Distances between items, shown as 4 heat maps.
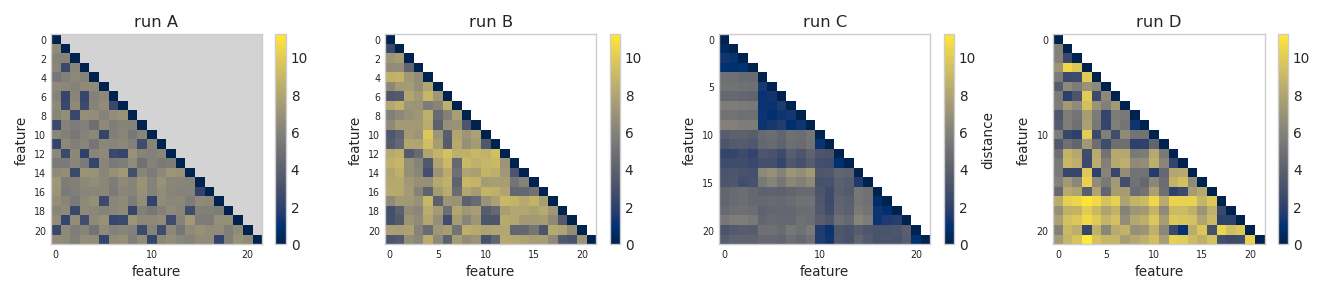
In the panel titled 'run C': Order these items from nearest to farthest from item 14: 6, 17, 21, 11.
11, 21, 17, 6
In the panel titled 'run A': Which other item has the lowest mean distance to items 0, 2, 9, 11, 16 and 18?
20
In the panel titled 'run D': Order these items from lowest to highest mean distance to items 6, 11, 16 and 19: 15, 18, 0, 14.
0, 14, 18, 15
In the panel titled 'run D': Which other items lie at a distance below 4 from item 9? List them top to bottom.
0, 5, 8, 11
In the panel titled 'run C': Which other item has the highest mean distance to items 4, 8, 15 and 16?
14
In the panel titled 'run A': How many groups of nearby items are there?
6
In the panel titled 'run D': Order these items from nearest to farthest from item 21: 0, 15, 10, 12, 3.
0, 15, 10, 12, 3
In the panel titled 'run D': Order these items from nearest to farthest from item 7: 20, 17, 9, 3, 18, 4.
9, 18, 4, 17, 20, 3
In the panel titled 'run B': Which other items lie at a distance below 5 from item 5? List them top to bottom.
8, 9, 17
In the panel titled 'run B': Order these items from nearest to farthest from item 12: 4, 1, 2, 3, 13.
2, 3, 13, 4, 1
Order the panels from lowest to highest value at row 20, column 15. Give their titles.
run C, run B, run A, run D
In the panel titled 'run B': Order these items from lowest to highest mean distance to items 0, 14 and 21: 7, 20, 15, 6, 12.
6, 20, 7, 15, 12
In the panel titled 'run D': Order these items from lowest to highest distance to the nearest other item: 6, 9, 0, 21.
9, 6, 21, 0
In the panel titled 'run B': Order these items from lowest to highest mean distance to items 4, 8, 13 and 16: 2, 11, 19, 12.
2, 19, 12, 11
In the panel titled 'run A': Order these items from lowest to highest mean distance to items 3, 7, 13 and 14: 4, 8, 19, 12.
12, 19, 4, 8
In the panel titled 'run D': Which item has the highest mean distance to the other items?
17
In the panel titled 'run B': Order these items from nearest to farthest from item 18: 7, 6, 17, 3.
6, 3, 17, 7
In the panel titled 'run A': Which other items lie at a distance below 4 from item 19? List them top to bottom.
1, 3, 6, 7, 12
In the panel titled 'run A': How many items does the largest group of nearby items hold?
6
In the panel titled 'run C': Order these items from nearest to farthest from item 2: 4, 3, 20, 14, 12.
3, 12, 14, 20, 4
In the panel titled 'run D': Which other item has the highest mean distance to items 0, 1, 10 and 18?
3
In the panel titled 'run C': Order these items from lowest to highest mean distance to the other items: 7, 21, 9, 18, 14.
21, 18, 7, 9, 14
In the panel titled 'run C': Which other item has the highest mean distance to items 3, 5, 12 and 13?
19
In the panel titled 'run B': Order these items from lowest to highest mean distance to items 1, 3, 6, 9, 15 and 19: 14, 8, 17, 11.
11, 8, 17, 14
